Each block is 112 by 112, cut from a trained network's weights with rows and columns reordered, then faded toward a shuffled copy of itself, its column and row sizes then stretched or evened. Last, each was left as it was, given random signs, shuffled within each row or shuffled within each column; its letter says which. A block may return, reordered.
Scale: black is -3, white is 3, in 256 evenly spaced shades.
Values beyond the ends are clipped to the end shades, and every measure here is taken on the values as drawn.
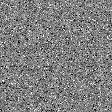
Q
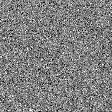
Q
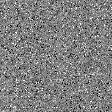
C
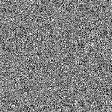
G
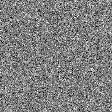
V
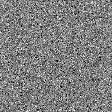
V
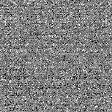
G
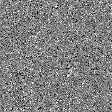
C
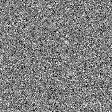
V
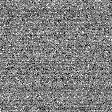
Q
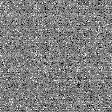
G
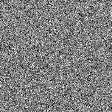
V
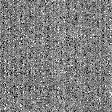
G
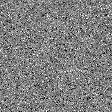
Q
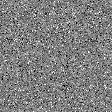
Q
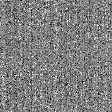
G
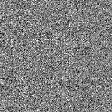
G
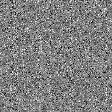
C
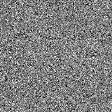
C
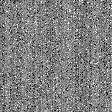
V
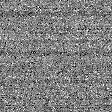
Q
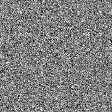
G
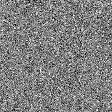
V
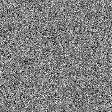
C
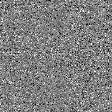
C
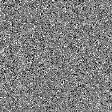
C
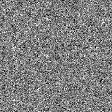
G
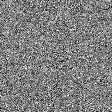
Q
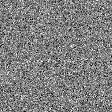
Q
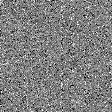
V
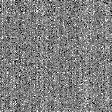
G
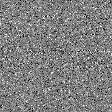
Q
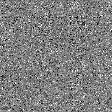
C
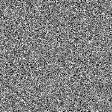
C
